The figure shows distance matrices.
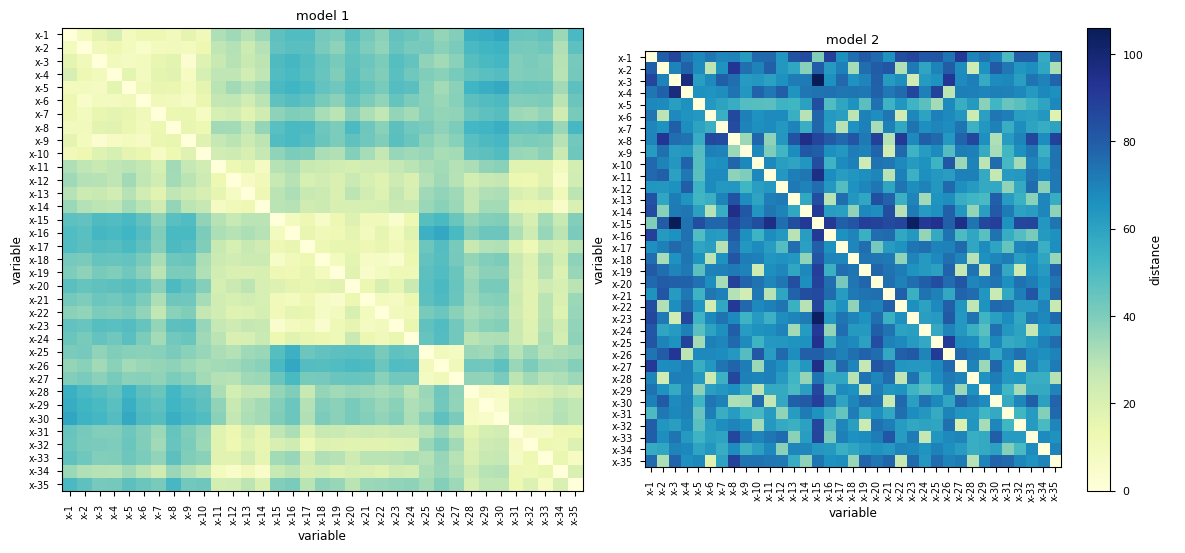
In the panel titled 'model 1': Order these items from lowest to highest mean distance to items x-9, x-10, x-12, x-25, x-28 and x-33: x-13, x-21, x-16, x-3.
x-13, x-3, x-21, x-16
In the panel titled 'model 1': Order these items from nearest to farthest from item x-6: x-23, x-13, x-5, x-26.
x-5, x-13, x-26, x-23
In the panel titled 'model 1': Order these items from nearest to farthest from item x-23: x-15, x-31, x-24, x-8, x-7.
x-15, x-24, x-31, x-7, x-8
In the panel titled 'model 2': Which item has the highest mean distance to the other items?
x-15
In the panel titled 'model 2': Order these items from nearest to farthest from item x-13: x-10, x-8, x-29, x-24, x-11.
x-24, x-29, x-10, x-11, x-8
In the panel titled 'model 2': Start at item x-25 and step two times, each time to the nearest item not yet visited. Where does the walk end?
x-29
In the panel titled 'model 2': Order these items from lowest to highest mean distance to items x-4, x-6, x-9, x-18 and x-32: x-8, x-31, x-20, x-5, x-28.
x-28, x-5, x-31, x-8, x-20
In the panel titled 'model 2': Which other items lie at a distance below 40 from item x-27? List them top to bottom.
x-10, x-19, x-29, x-32
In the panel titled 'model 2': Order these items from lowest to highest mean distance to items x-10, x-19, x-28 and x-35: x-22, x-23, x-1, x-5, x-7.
x-22, x-5, x-7, x-23, x-1
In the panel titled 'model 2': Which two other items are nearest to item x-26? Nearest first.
x-4, x-9
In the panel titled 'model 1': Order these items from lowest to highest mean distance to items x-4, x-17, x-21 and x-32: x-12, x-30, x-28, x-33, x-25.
x-12, x-33, x-28, x-30, x-25
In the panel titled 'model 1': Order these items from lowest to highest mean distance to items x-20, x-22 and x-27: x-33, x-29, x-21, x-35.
x-21, x-33, x-35, x-29
